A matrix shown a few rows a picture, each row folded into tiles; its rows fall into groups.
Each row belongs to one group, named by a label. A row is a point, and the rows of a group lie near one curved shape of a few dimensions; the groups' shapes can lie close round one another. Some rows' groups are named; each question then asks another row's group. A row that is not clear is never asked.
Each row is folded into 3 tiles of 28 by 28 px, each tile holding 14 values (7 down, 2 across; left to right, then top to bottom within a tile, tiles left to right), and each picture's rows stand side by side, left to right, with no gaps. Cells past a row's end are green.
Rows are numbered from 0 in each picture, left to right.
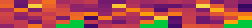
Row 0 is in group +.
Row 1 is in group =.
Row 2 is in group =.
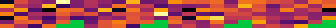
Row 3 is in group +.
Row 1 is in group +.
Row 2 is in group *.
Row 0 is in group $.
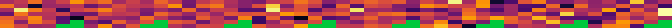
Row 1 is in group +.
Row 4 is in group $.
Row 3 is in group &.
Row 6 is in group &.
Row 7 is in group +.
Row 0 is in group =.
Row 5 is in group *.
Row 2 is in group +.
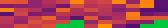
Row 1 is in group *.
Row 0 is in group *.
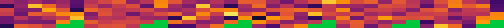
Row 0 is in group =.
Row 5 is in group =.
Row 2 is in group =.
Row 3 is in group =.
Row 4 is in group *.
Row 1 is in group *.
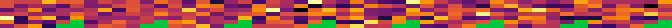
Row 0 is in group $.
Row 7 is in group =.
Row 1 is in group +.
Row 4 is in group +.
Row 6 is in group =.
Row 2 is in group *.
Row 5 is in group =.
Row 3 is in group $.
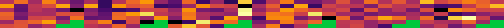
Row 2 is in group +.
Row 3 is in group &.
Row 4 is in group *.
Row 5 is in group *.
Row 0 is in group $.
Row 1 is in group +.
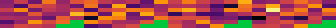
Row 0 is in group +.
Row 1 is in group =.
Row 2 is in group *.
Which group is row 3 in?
&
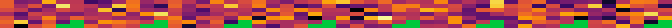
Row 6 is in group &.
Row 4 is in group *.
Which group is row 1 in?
+
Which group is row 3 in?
=
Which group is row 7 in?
+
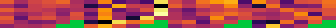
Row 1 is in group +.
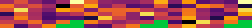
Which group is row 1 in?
=
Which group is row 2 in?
+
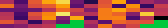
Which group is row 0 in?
+
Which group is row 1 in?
&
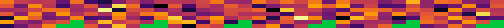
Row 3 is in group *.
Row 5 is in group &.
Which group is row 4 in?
=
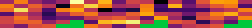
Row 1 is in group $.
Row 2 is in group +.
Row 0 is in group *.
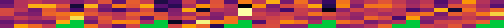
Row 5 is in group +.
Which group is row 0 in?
=
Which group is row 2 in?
+
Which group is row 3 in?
$
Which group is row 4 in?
+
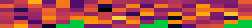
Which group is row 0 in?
*
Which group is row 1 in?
&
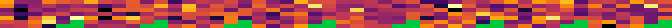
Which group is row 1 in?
*
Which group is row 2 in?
&
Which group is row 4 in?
*
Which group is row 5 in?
+
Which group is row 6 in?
*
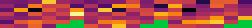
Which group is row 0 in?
+
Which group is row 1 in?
+
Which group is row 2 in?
$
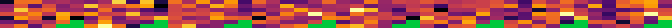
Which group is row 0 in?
&
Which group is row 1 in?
*
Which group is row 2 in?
*
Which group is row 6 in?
+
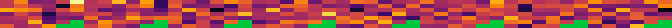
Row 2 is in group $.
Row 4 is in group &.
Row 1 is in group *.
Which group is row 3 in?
+
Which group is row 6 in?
&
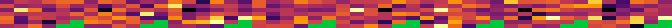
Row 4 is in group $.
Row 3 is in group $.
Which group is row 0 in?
$
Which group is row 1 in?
&
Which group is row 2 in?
$
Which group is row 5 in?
=
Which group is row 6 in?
*
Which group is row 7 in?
$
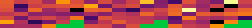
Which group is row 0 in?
+
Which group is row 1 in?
$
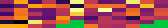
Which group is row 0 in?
+
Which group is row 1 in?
&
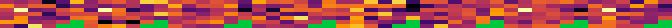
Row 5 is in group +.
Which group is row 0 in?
*
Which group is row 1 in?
$
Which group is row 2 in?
$
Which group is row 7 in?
*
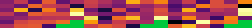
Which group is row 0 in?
+
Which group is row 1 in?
$
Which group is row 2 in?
+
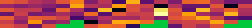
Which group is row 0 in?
*
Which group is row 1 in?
+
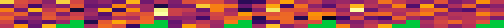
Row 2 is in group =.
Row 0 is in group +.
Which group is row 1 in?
+
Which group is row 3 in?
&
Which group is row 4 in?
&
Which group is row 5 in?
$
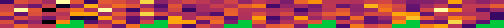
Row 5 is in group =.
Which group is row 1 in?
$
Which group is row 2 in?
&
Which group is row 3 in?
$
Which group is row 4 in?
=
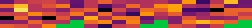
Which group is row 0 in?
&
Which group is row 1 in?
&
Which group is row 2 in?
$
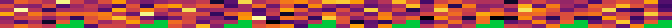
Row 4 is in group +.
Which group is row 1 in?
&
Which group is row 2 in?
*
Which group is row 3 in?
$
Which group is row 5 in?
&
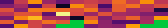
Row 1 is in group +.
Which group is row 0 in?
&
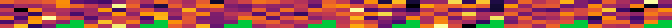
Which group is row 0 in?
*
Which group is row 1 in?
+
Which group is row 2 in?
*
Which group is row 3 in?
*
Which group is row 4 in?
*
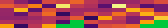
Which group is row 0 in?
&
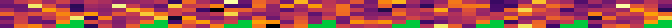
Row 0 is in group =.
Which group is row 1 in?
=
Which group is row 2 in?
$
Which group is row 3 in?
&
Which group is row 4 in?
$
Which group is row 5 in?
=
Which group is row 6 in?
=
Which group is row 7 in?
=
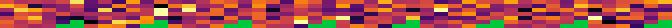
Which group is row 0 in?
=
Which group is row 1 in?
+
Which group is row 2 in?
&
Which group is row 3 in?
$
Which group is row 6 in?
*
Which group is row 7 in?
$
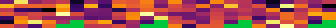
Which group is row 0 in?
$
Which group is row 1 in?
+
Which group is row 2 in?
&
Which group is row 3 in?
+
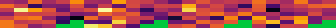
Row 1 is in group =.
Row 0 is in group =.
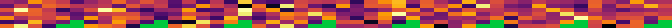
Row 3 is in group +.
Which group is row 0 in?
=
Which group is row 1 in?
=
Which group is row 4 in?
+
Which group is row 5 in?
&
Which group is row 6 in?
=
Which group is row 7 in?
&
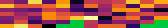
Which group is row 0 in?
*
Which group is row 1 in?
$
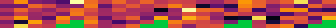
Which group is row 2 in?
=
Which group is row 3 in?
$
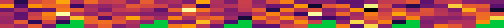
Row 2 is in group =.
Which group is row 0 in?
+
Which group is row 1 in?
*
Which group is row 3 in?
&
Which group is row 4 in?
+
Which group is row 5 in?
=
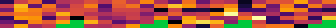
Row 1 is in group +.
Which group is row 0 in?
&
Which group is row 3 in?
$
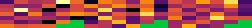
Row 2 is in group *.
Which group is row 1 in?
$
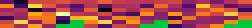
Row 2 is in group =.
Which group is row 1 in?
&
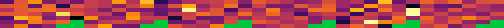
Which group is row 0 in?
&
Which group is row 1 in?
*
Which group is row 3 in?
*
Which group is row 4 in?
+
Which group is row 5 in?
*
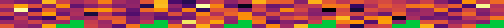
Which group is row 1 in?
*
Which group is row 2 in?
+
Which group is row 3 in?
+
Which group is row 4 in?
&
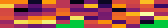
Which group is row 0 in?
$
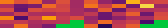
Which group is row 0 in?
*
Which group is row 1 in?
&
